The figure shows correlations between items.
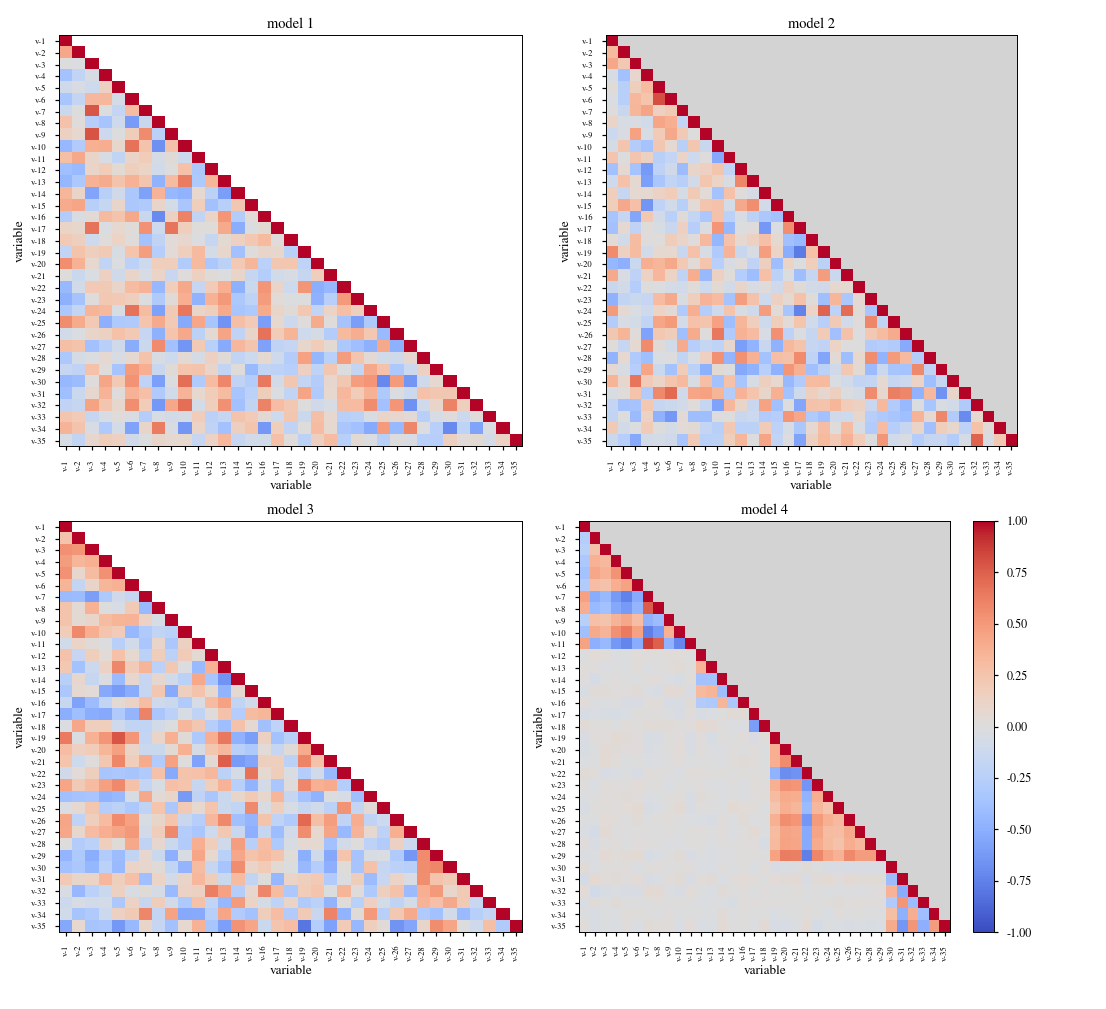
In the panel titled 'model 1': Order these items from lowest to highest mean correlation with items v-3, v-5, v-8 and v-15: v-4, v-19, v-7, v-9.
v-4, v-19, v-7, v-9
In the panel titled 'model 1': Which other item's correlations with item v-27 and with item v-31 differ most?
v-10
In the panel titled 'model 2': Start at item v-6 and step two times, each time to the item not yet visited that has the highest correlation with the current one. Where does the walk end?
v-31
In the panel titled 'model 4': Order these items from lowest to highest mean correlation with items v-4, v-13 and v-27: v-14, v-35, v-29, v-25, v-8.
v-8, v-14, v-35, v-25, v-29
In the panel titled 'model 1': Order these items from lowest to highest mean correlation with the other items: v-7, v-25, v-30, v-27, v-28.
v-27, v-25, v-28, v-30, v-7
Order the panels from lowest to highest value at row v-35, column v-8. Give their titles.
model 3, model 4, model 1, model 2
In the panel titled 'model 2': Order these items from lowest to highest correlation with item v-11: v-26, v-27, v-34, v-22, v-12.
v-26, v-12, v-22, v-27, v-34
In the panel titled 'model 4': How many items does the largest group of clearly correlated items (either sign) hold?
11
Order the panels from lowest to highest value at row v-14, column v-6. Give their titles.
model 1, model 4, model 3, model 2
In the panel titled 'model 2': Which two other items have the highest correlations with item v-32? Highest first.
v-35, v-14
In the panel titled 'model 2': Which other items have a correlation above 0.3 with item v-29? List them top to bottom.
v-4, v-16, v-17, v-27, v-33
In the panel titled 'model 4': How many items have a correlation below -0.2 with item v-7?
7
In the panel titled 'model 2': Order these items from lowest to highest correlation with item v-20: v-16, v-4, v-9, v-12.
v-12, v-16, v-9, v-4
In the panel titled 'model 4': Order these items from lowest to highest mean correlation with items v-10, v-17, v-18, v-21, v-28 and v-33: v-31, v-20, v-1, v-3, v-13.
v-1, v-13, v-3, v-31, v-20
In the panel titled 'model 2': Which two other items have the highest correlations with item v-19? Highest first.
v-24, v-1
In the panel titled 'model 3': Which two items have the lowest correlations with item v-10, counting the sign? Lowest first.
v-24, v-34
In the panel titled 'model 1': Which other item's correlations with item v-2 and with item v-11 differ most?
v-29
